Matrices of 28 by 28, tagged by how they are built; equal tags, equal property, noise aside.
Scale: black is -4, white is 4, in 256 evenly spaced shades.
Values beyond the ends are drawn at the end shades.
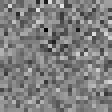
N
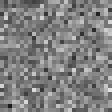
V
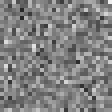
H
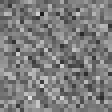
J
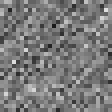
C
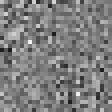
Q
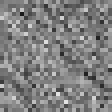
J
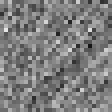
C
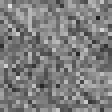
J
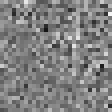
N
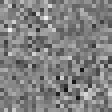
Q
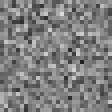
H
